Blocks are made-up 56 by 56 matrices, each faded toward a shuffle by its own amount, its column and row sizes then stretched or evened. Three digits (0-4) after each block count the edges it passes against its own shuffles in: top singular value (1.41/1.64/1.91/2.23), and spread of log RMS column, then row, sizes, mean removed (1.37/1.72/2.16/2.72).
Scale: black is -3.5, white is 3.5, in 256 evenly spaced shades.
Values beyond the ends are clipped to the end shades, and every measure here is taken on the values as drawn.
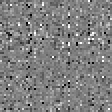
1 3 2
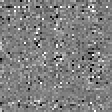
0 3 3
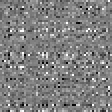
4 2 4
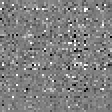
0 3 4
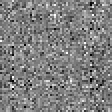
1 3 2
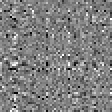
3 3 2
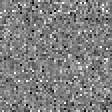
1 0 1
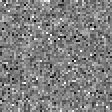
0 0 0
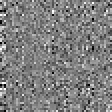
3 4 1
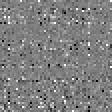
1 2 3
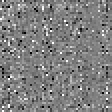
2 3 1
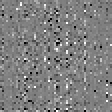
3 4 0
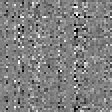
1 4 2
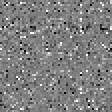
0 1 3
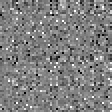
3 1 0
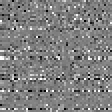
4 1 4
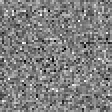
0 0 2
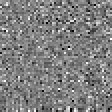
3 1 2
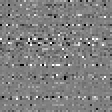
2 1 4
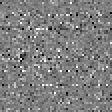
0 1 3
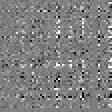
3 3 4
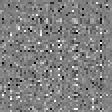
3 3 1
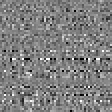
4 2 4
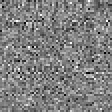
3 0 2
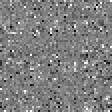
0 2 2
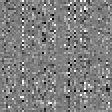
3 4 1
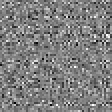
4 1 3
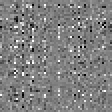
0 4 3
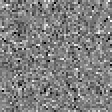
1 1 0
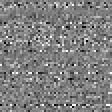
0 0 4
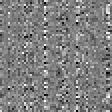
3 4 1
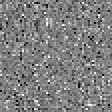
2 2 0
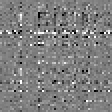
3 3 4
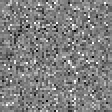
0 2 0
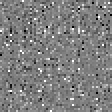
1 2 1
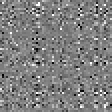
4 4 3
